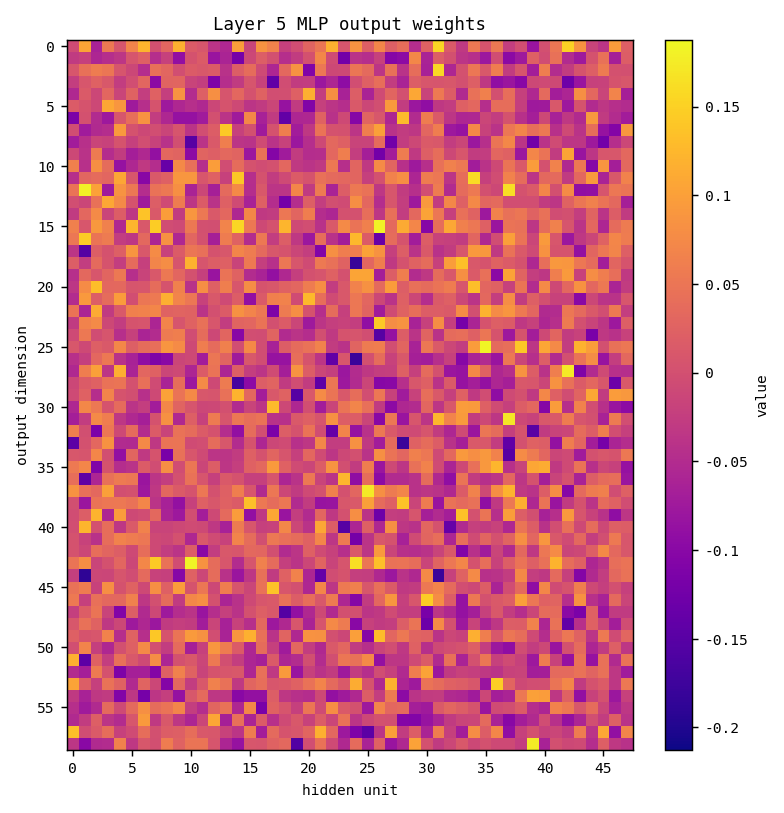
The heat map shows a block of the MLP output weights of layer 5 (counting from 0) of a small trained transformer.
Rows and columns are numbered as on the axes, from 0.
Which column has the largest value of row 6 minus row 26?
6
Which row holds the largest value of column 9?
0
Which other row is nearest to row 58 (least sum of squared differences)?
1
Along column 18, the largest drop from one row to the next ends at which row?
47
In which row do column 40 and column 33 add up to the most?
18
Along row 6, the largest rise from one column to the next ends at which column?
28
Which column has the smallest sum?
19
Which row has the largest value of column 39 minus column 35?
58
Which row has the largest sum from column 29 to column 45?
25
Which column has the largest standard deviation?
26
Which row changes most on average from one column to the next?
39
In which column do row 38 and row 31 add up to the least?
9
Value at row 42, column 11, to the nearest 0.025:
-0.1
